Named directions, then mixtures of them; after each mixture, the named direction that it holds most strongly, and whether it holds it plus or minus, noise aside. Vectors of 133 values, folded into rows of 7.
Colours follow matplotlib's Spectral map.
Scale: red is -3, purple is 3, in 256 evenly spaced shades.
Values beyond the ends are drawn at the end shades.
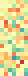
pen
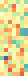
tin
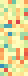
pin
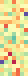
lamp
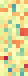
tin, minus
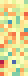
lamp, minus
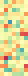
tin, minus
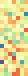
lamp, plus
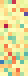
lamp, plus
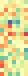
pin, minus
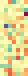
pin, plus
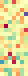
lamp, plus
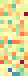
tin, minus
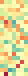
pen, plus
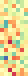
tin, plus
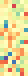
lamp, minus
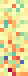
pen, minus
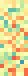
pen, minus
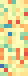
pin, plus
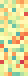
tin, minus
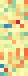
pin, plus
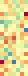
lamp, minus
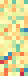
tin, plus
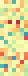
pin, plus
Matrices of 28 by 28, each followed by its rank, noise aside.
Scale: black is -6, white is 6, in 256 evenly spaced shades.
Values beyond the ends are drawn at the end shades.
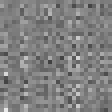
four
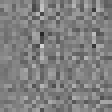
three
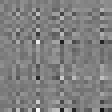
one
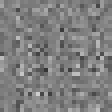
five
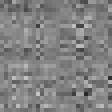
four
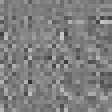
four
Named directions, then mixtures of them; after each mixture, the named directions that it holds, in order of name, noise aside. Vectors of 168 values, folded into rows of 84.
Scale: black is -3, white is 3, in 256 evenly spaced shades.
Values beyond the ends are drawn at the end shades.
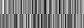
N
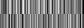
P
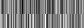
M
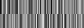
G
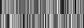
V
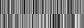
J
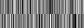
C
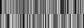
V.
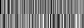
G, J.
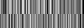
P.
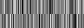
C.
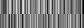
P.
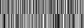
C, J.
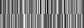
G, P.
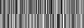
G, J, M.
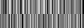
P.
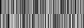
J, V.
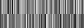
C, M.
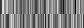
N, V.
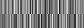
C, N, P.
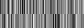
C, J.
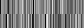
J, M.
